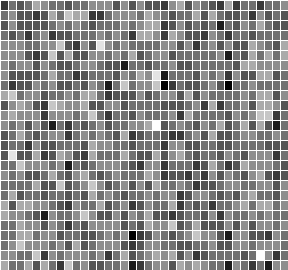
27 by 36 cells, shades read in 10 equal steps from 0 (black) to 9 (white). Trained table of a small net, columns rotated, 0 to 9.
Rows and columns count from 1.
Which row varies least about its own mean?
15
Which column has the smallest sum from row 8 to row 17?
21
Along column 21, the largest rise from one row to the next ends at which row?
10
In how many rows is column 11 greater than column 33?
5
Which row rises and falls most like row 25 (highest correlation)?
17
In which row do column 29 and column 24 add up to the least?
9
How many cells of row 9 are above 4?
9
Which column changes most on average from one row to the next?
22
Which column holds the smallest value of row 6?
29
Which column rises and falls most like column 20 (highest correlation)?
28
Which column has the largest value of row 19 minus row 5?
12
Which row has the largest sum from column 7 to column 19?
2
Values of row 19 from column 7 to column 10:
3 7 3 4
